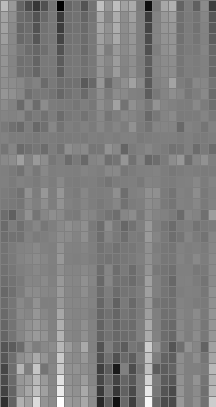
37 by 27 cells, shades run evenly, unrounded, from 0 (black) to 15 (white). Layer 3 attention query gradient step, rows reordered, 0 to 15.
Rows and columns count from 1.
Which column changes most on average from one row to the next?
3
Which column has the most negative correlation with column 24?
26
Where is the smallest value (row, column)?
1, 8
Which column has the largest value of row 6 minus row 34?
15
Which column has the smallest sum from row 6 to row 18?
19
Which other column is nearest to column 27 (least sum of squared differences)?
5
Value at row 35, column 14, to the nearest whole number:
6
